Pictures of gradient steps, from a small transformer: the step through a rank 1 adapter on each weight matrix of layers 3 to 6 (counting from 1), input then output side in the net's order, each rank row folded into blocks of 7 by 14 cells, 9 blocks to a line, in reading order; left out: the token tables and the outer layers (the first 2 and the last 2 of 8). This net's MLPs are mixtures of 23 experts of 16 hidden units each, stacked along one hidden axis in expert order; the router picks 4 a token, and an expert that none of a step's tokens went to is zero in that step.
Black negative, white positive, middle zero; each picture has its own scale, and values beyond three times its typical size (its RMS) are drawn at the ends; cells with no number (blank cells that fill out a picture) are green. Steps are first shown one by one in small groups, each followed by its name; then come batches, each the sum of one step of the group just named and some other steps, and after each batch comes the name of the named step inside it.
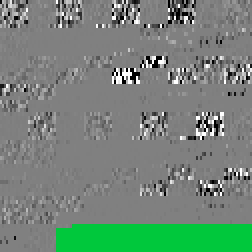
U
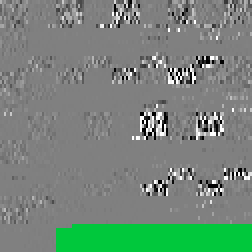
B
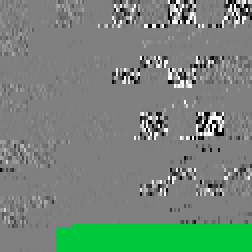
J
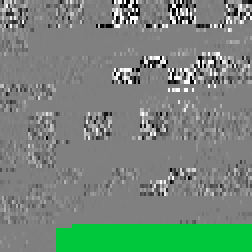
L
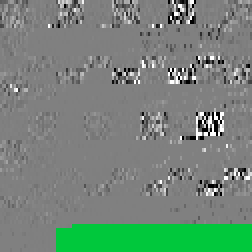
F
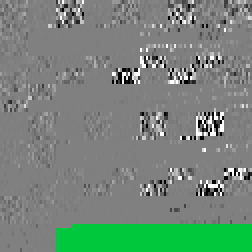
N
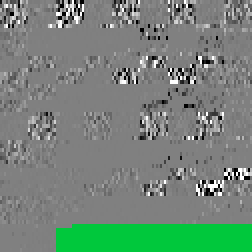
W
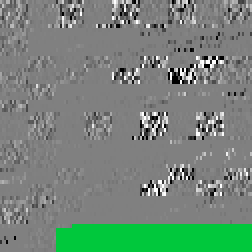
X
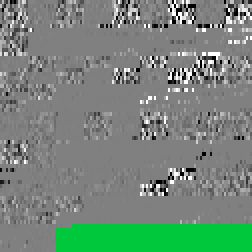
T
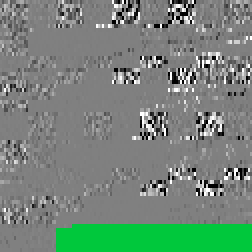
X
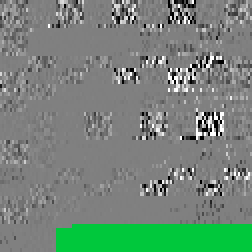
F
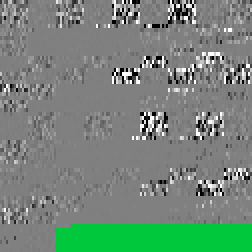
U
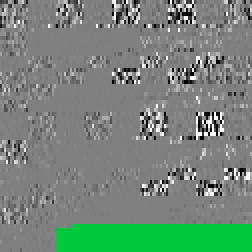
F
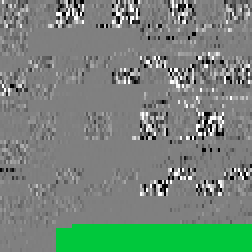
W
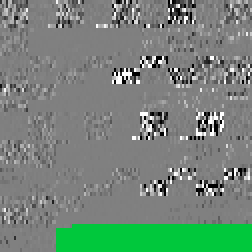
U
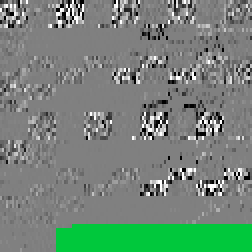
W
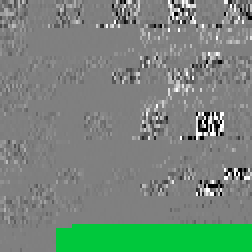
J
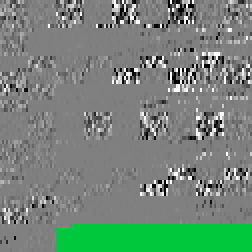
X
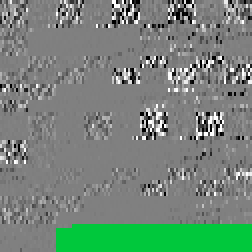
U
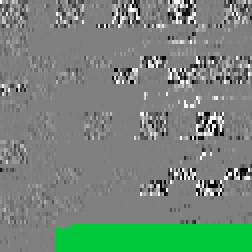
J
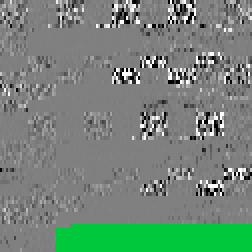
U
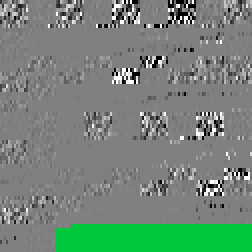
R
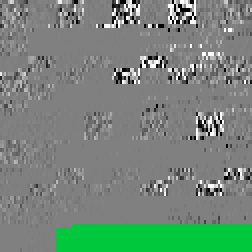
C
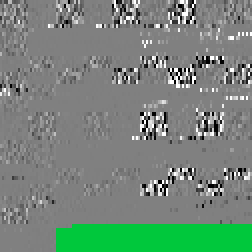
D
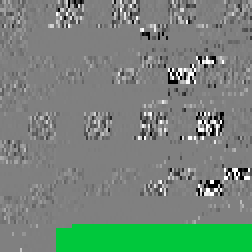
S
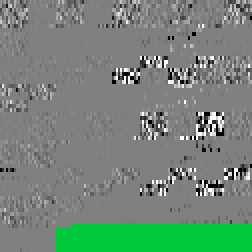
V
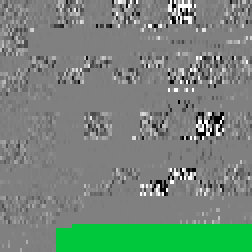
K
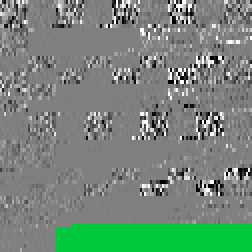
K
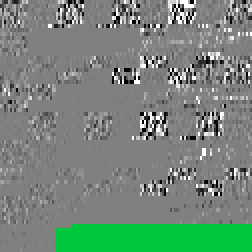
D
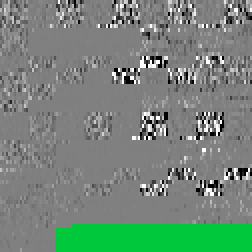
S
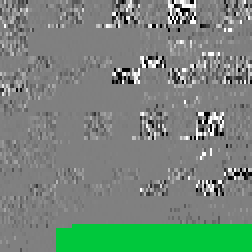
C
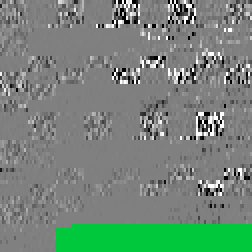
C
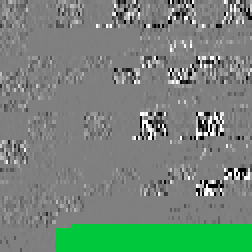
V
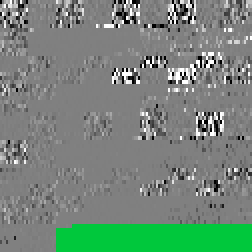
C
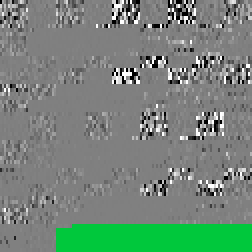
R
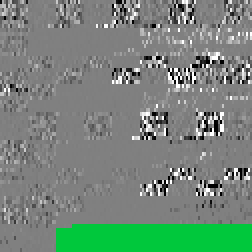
D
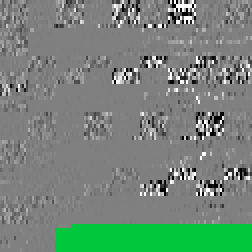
K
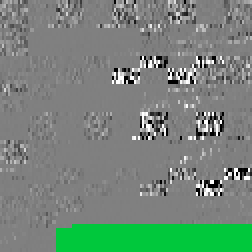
S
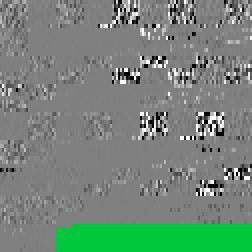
V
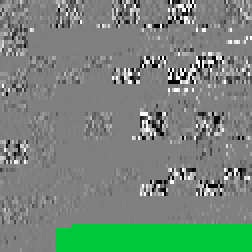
K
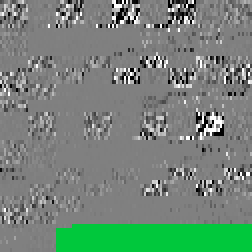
R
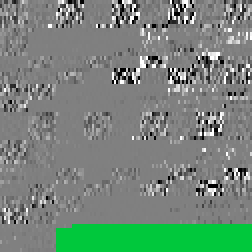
D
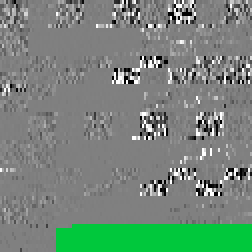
R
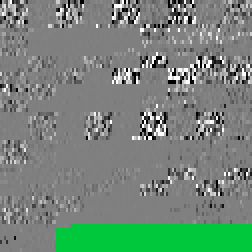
S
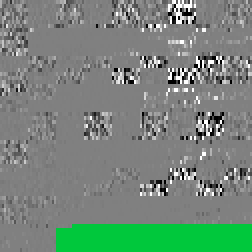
K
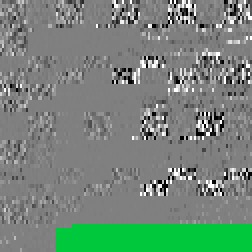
K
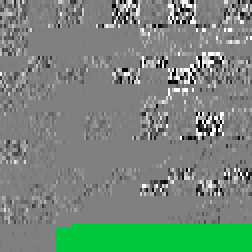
C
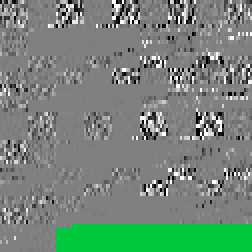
D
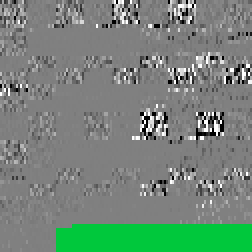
K
